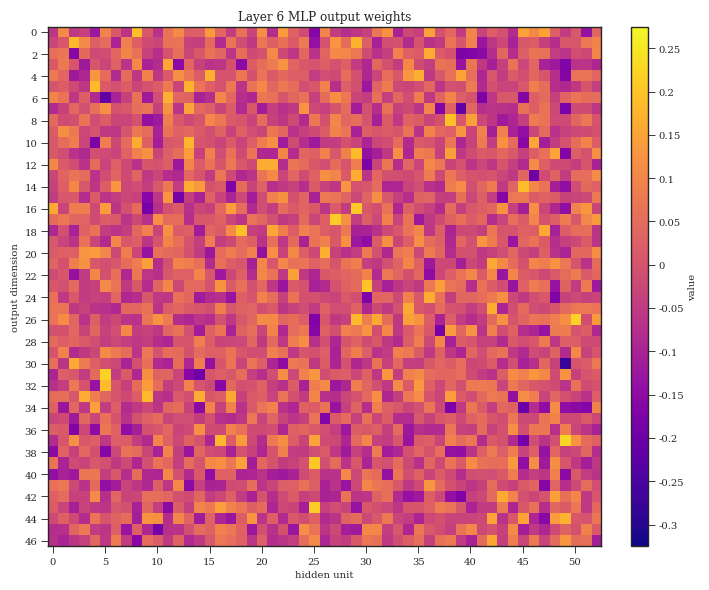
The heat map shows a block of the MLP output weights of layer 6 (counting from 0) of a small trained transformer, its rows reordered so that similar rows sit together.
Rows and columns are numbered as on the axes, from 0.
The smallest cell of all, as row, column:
30, 49
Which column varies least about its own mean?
6
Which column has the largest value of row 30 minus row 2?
2
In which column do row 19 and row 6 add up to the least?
5
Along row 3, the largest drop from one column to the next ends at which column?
12
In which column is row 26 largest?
50
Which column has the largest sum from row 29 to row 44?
25
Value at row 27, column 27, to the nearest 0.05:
0
